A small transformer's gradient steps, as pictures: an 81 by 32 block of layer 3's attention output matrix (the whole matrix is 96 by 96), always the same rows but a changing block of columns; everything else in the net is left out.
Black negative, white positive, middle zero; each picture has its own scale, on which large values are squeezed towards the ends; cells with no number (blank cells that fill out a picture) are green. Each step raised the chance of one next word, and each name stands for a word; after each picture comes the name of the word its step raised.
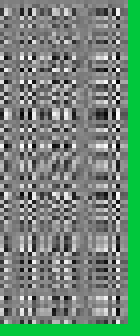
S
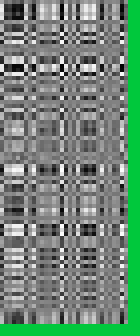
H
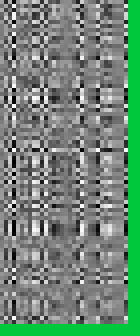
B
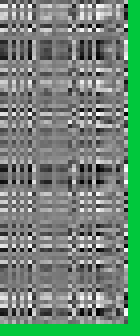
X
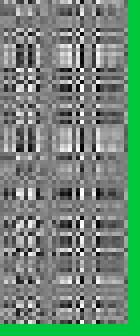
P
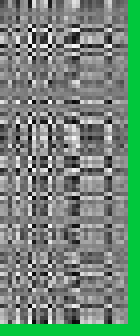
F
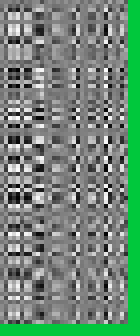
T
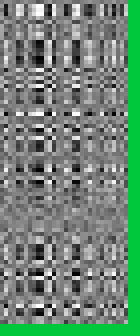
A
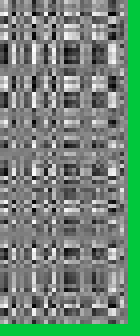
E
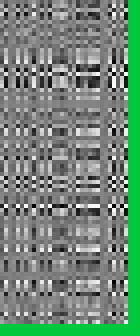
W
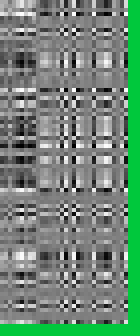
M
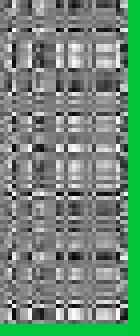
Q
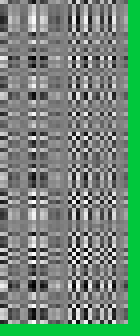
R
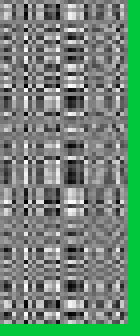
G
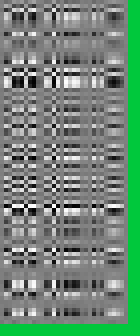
W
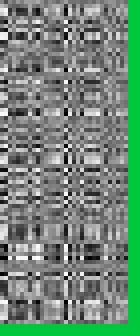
A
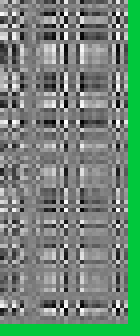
E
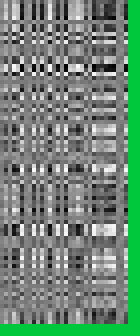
H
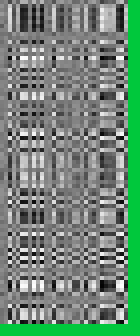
R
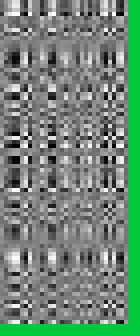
M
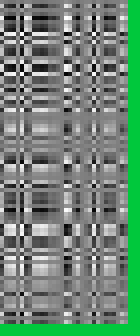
H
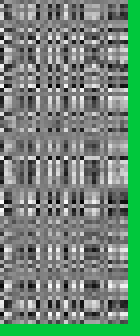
G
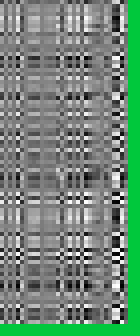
R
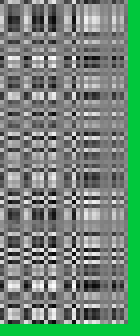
R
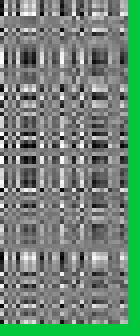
M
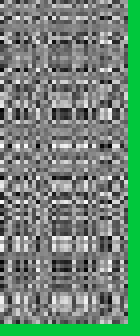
S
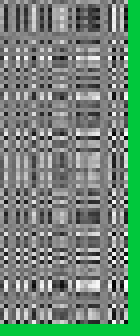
R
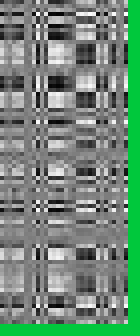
E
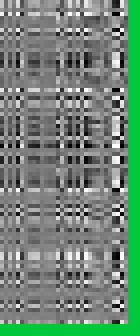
M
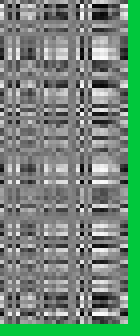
X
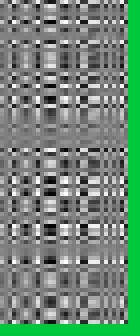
B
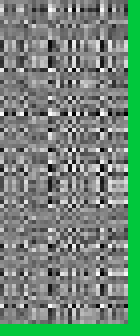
A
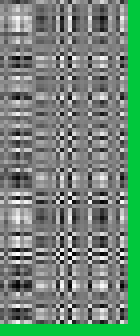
R
